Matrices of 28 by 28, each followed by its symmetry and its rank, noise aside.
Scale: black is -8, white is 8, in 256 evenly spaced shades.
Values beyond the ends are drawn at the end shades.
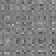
no symmetry, rank two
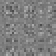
no symmetry, rank two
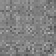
symmetric, rank four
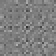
symmetric, rank three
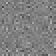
antisymmetric, rank four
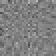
no symmetry, rank four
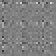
antisymmetric, rank two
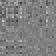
antisymmetric, rank two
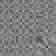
symmetric, rank three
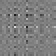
no symmetry, rank two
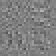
antisymmetric, rank four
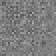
symmetric, rank four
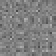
antisymmetric, rank four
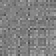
symmetric, rank two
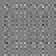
antisymmetric, rank two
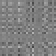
no symmetry, rank two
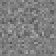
no symmetry, rank four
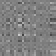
no symmetry, rank two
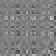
antisymmetric, rank two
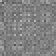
symmetric, rank four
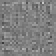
antisymmetric, rank four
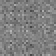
antisymmetric, rank four
